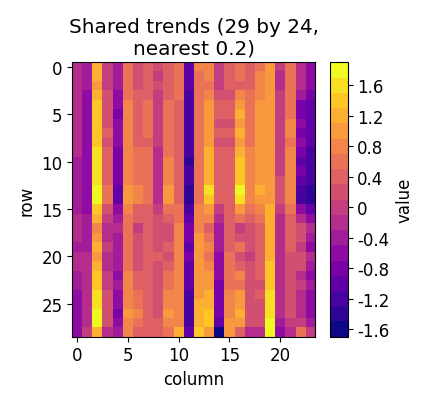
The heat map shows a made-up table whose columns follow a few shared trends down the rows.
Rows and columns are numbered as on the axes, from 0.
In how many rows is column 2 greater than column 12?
25
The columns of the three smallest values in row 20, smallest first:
11, 14, 4
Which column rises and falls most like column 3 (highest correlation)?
16
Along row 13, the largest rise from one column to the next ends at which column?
2
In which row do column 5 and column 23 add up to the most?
28
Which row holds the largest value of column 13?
13
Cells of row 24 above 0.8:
5
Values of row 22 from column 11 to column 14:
-1 1 1 -0.6
